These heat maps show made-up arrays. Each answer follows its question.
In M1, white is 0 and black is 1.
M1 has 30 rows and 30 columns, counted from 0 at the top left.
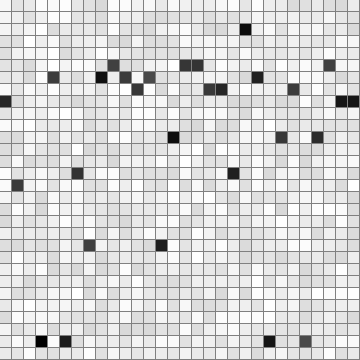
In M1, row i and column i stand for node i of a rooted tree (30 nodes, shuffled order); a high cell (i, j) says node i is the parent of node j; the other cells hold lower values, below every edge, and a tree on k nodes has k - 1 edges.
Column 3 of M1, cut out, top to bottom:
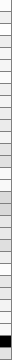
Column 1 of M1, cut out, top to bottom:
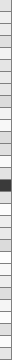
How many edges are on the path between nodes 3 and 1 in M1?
4
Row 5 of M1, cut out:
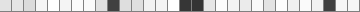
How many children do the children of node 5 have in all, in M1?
1
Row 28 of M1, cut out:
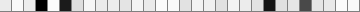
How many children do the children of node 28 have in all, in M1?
4
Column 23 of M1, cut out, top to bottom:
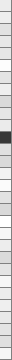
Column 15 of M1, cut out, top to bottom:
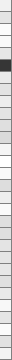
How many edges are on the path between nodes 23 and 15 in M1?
7
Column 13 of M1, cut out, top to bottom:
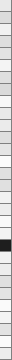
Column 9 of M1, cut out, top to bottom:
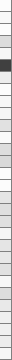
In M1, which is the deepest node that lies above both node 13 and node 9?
20
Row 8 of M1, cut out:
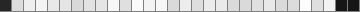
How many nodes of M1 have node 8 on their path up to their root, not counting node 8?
12
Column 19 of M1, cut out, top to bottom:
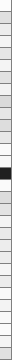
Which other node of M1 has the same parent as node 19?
6
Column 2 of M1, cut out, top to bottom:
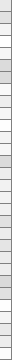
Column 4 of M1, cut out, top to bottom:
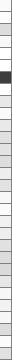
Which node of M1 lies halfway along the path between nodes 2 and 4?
11
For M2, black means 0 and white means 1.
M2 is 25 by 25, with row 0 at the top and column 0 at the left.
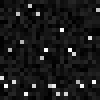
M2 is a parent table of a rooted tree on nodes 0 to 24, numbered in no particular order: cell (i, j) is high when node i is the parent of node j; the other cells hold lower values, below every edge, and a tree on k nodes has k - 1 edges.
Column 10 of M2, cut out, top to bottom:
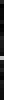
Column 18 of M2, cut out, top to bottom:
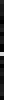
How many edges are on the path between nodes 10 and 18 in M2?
6
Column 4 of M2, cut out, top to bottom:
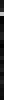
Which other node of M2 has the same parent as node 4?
9
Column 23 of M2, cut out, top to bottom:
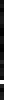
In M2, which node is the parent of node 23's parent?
21
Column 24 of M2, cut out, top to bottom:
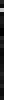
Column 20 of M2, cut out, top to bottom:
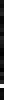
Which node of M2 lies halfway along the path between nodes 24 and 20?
12
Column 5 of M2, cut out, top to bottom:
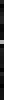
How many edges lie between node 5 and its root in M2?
5
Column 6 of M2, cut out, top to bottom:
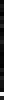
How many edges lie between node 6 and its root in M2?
3
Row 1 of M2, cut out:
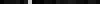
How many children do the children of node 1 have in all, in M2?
1
